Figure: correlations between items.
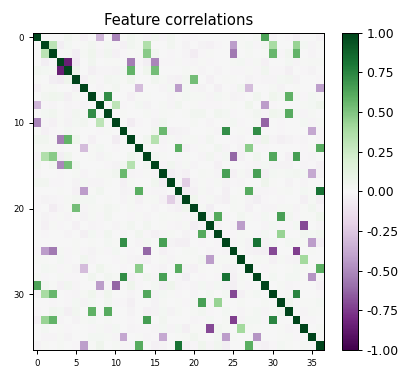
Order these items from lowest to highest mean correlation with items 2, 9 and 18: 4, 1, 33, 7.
4, 1, 33, 7
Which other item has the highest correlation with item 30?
33
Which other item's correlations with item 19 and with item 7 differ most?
9
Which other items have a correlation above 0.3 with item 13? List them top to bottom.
18, 27, 36
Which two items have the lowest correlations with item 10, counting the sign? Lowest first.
29, 0
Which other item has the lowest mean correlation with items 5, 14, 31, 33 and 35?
25
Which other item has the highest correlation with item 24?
28
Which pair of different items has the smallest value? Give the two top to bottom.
3, 4
